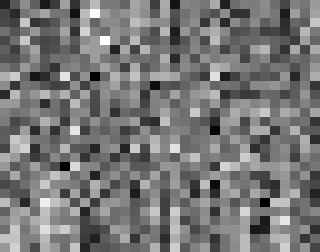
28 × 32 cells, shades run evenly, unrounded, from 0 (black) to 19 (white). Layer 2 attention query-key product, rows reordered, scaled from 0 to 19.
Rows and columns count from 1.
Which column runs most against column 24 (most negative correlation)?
7
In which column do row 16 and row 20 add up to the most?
2
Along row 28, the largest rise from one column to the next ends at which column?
18
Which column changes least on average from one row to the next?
19
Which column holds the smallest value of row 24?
9
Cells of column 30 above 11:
5
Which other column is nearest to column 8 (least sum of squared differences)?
24
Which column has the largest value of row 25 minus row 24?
29
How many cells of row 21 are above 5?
27
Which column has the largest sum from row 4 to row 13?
22
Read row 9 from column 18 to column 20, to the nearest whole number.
12 8 7
